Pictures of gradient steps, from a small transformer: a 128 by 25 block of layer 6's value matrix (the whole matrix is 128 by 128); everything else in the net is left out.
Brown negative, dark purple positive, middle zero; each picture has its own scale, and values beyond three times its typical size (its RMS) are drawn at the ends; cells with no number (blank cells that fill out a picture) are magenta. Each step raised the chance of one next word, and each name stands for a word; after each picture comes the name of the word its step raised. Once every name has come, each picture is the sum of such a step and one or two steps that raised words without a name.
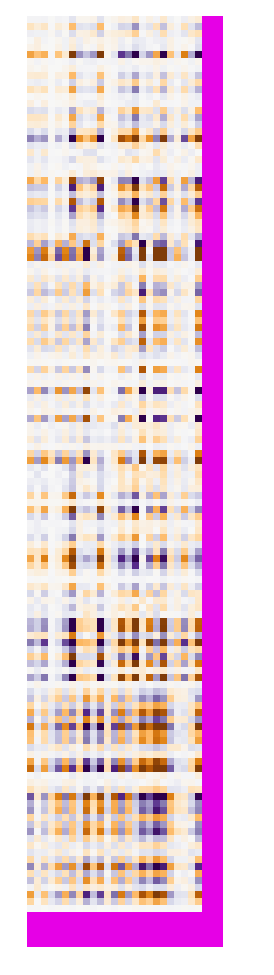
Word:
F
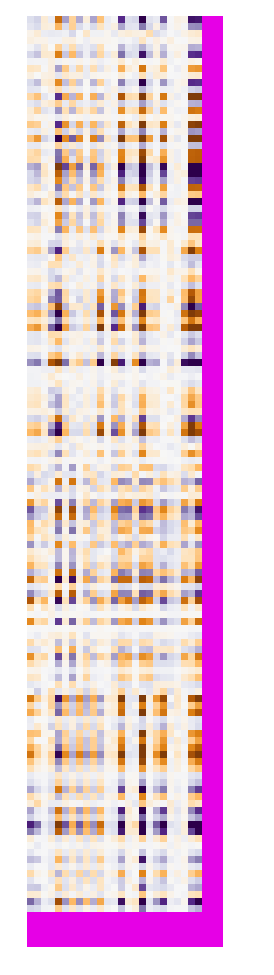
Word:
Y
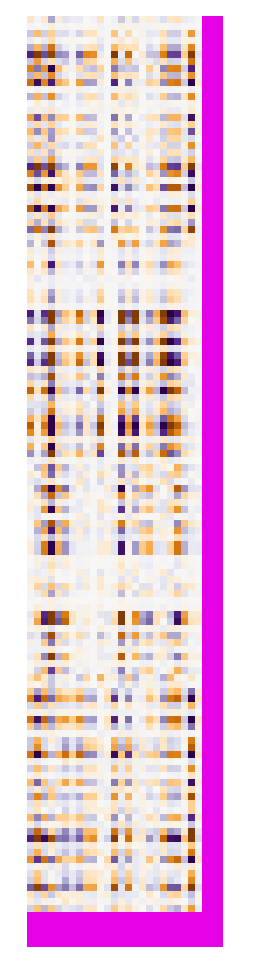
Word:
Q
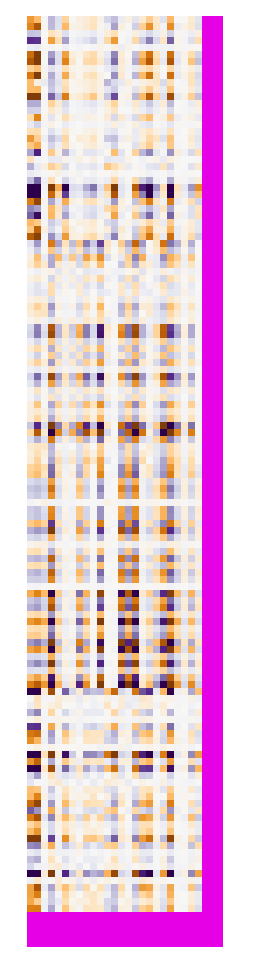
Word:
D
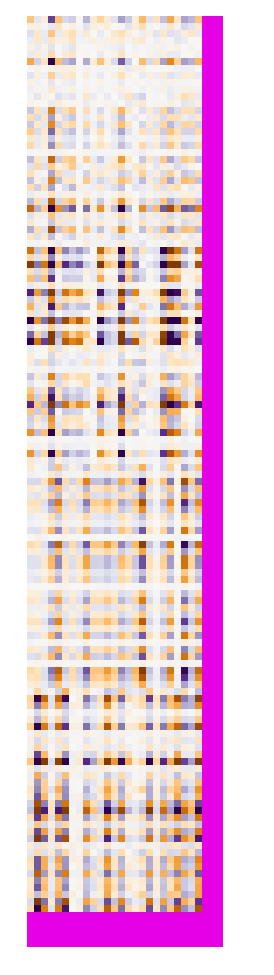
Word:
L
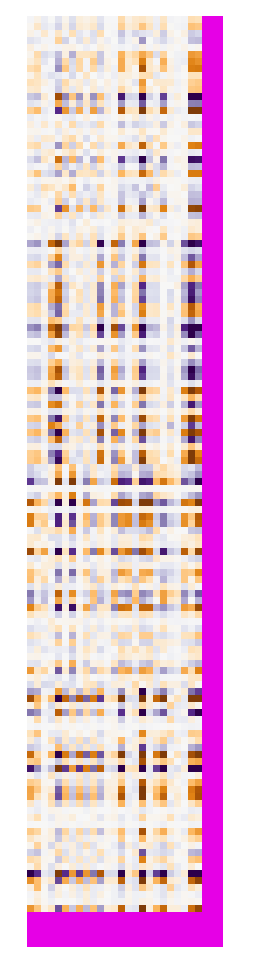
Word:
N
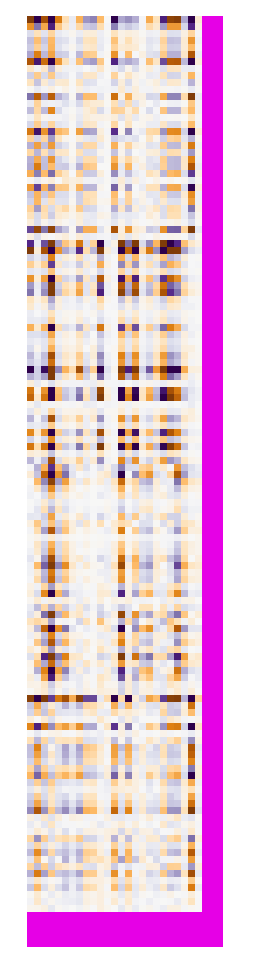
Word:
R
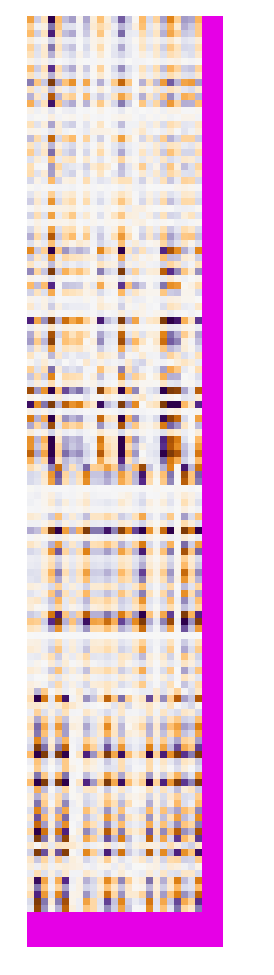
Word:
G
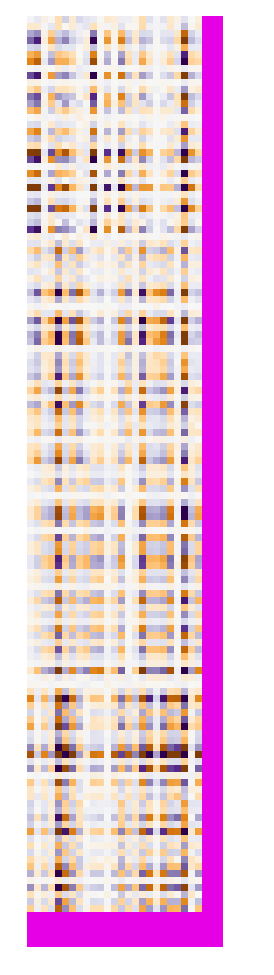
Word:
N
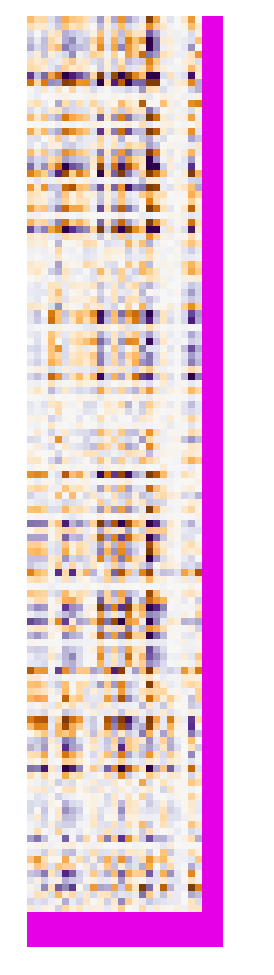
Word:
Q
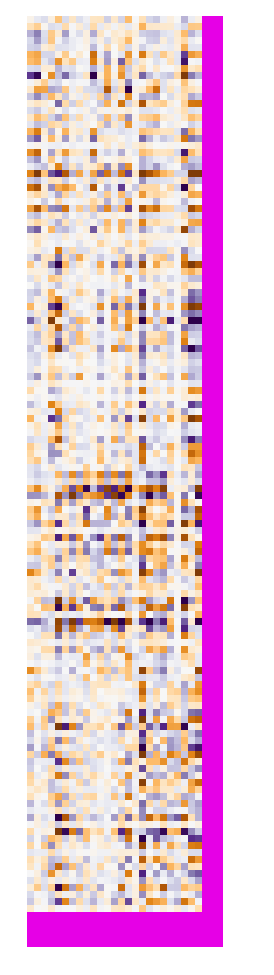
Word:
Q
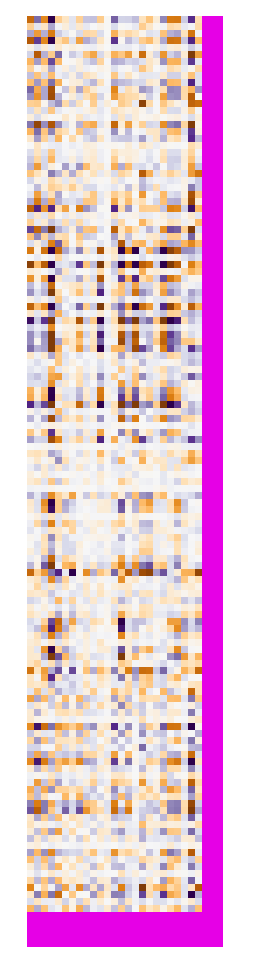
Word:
L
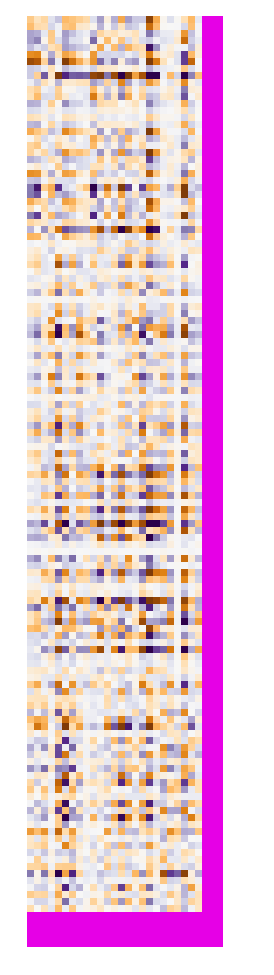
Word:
D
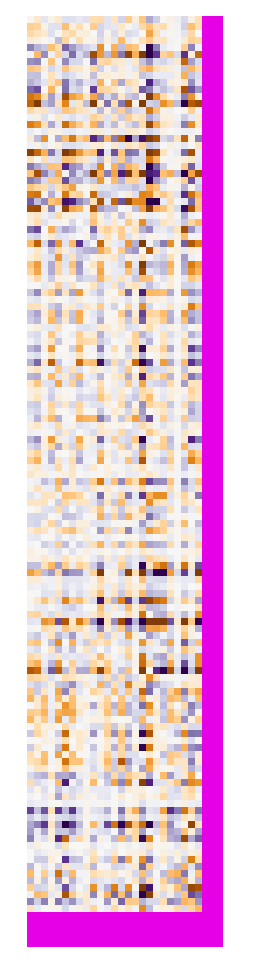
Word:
Y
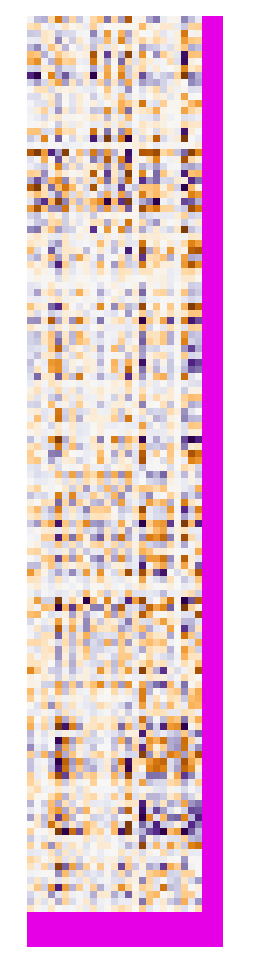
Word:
Y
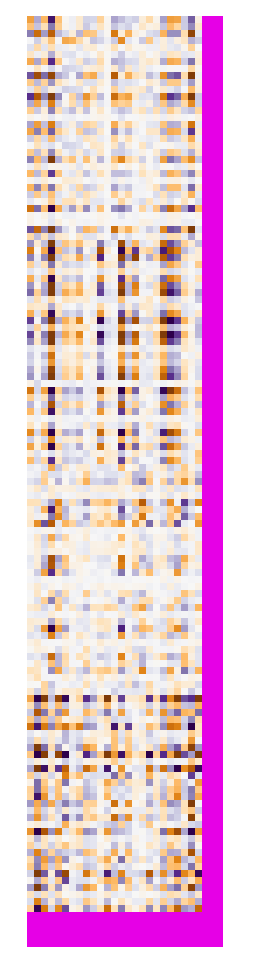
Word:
N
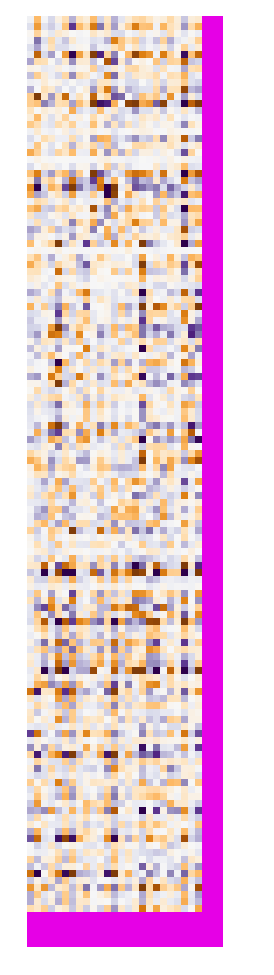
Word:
D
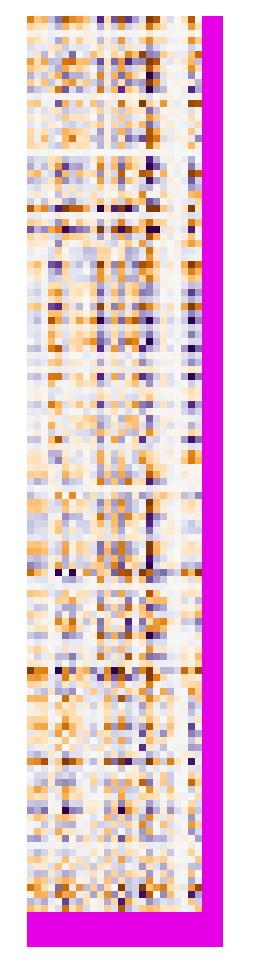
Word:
L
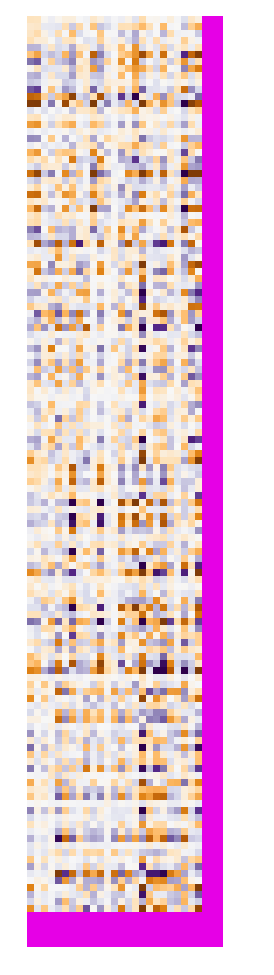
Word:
N
